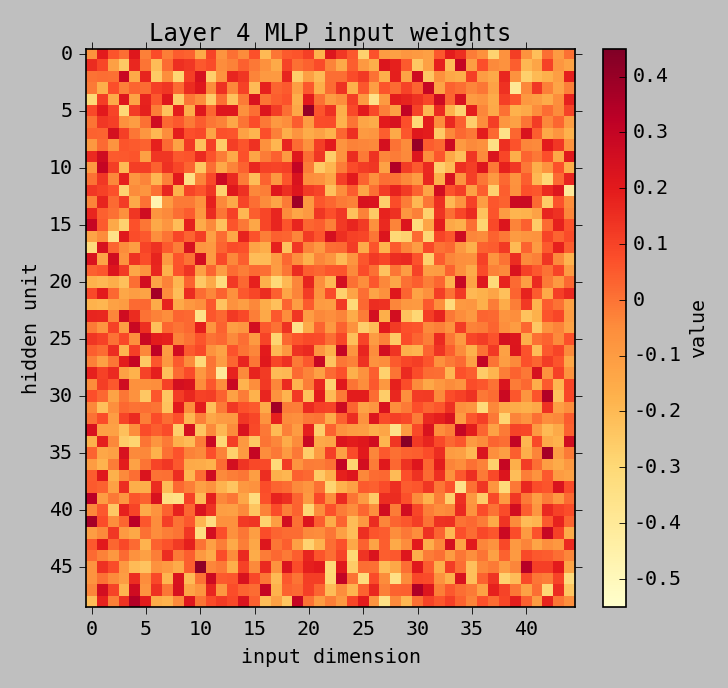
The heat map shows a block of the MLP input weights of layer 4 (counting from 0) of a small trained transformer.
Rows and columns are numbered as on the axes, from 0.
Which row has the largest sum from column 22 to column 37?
34
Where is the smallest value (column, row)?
6, 13
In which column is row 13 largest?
19
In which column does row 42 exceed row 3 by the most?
39
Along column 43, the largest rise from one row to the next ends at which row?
38
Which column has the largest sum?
1
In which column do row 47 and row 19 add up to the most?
30
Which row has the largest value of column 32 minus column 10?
23
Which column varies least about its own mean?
14
